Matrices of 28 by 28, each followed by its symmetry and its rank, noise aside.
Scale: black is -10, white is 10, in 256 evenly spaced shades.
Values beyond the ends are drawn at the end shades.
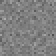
symmetric, rank three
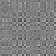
symmetric, rank one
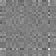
symmetric, rank one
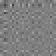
symmetric, rank two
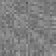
symmetric, rank two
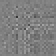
symmetric, rank two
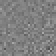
symmetric, rank three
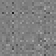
symmetric, rank three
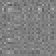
symmetric, rank three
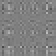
no symmetry, rank two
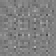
antisymmetric, rank two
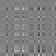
no symmetry, rank one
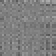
no symmetry, rank two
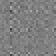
no symmetry, rank two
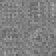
symmetric, rank three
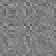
no symmetry, rank two
